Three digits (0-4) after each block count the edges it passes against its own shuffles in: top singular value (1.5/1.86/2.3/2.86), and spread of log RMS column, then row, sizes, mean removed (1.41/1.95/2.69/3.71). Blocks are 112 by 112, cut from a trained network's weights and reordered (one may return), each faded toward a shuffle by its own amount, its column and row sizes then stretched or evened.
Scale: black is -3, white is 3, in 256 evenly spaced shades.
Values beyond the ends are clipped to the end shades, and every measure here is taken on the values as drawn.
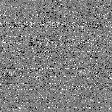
1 0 3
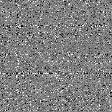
1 1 3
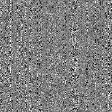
0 4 1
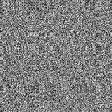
3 0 0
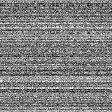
4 1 3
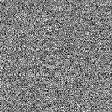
3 0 1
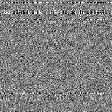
3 0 3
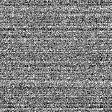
3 2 1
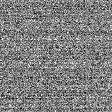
1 1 1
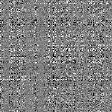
1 4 3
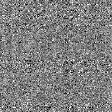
1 1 3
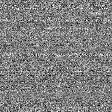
0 0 3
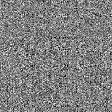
1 0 2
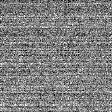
3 2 1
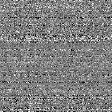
1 2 4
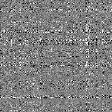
1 3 4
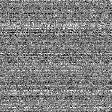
3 1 3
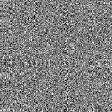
3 3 0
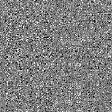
2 2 1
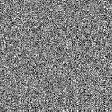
2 0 1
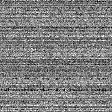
4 1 3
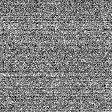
2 2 0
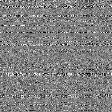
2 0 4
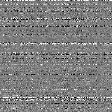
3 2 4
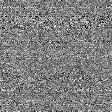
0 0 3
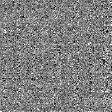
0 3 2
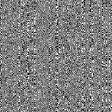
3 4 0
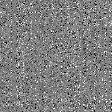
0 3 1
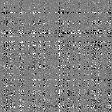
1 4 4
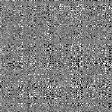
1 3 4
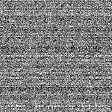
3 2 2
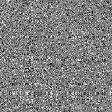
2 2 1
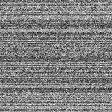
4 0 1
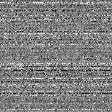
3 0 4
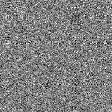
2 0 1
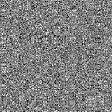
3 2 1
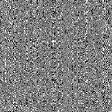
3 3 1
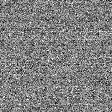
0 0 1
